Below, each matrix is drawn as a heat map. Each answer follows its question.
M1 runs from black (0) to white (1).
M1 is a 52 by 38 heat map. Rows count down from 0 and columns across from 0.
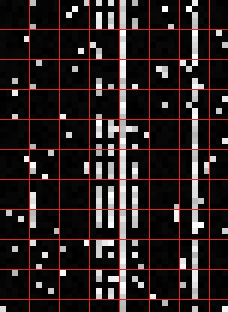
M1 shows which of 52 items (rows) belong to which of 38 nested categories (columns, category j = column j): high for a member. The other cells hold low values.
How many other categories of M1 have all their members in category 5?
8
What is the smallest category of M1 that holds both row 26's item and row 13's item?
32
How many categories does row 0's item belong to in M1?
7
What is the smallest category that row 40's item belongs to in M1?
17
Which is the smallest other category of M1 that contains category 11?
18
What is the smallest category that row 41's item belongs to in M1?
10
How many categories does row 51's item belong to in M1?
4
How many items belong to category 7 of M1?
2
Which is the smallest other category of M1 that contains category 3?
29
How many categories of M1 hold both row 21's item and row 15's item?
3
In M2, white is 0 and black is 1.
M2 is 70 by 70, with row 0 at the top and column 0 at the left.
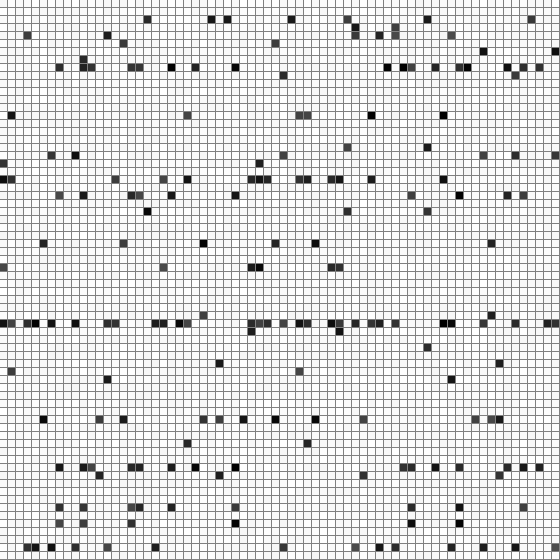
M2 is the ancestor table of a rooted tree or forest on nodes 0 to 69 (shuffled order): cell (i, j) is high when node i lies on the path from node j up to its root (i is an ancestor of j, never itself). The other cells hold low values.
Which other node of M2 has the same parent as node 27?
62
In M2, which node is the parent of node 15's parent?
30
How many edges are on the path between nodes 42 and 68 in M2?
5
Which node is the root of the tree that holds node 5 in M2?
52
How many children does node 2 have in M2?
4
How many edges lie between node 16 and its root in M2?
5
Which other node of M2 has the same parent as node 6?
9
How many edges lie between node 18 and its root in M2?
2
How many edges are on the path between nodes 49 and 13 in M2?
4
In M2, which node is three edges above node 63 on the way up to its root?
8
